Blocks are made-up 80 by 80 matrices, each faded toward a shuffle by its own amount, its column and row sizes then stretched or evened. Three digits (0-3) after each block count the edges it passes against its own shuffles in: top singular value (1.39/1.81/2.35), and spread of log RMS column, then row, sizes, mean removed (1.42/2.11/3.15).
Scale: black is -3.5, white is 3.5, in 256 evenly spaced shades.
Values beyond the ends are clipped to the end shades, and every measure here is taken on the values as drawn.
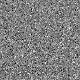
0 1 0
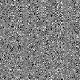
2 2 0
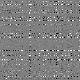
2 2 3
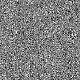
1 1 0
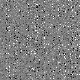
0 2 1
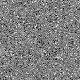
2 0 0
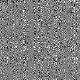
0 3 2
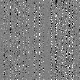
0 3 0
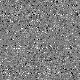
0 0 2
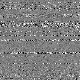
0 0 3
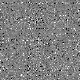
0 1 2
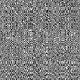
3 2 0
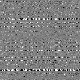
3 0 3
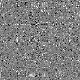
2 1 1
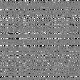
3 1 3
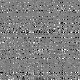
2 1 3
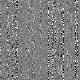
1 3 0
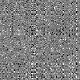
3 2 1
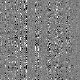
2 3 1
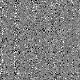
0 2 1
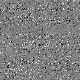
1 0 2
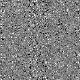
1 2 1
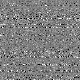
0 0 3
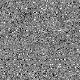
0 0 2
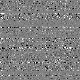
1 1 3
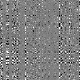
3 3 2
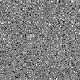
2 0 0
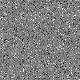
0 1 0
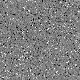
0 0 0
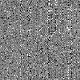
2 2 0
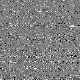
0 0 3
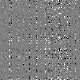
1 3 2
